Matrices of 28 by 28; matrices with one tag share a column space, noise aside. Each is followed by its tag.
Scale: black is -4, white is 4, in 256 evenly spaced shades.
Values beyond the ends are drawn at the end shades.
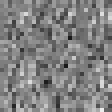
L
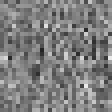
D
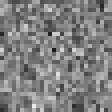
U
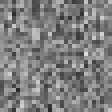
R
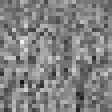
D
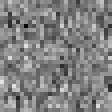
L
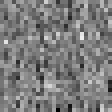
R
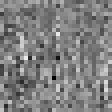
D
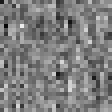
R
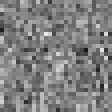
U
